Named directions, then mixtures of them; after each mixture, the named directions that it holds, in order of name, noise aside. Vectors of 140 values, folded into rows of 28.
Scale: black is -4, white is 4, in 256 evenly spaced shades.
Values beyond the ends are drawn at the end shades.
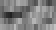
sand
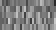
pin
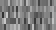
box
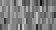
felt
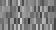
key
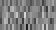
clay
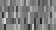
box.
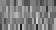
clay, felt, pin.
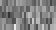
box, pin, sand.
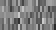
key, sand.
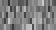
box, clay, pin.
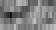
sand.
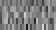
clay.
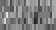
box, felt, sand.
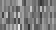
box, felt, key.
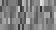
felt, key, pin.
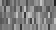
pin.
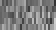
clay, pin, sand.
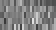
felt, pin, sand.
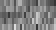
felt, pin, sand.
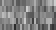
box, pin, sand.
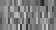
clay, felt, key.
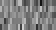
felt.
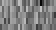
felt, pin.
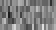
box, clay, sand.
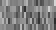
pin.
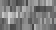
box, pin, sand.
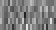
clay.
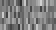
box, felt.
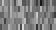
felt.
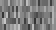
box.
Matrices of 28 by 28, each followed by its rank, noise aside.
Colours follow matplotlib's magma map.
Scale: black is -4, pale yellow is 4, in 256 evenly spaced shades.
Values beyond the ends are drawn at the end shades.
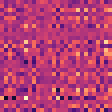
three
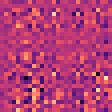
four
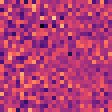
six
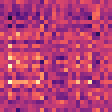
three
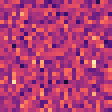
eight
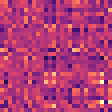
three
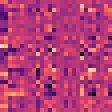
four
